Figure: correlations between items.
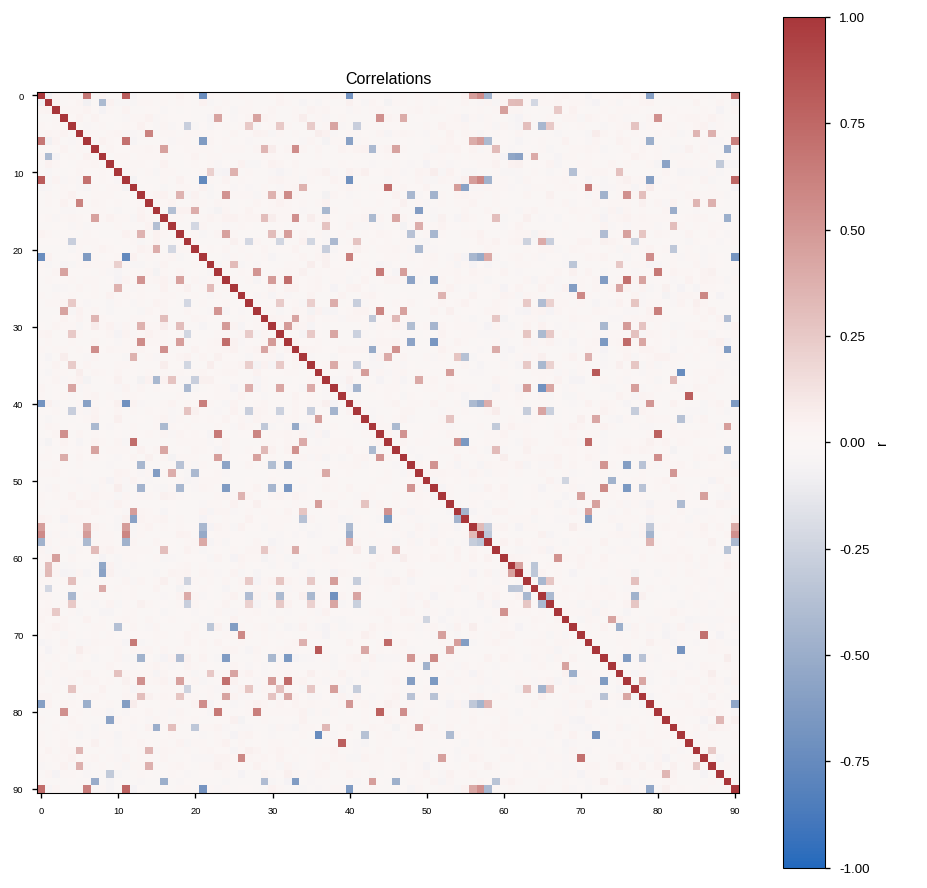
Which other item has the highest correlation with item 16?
33
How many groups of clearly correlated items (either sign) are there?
16
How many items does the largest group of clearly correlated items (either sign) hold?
11
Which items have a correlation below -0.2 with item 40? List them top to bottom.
0, 6, 11, 56, 57, 90
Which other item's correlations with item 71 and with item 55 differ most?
45
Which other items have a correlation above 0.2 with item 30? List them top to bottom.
13, 18, 24, 32, 76, 78
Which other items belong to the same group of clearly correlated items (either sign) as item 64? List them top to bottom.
1, 8, 61, 62
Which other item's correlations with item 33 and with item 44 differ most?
80
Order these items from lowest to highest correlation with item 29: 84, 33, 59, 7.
84, 59, 7, 33
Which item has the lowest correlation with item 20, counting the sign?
49
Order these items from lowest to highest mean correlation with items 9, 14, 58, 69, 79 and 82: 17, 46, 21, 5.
46, 17, 5, 21
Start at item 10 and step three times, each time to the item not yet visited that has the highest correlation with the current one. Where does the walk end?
22
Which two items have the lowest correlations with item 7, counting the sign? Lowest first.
89, 43
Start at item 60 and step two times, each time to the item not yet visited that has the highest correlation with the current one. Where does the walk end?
2
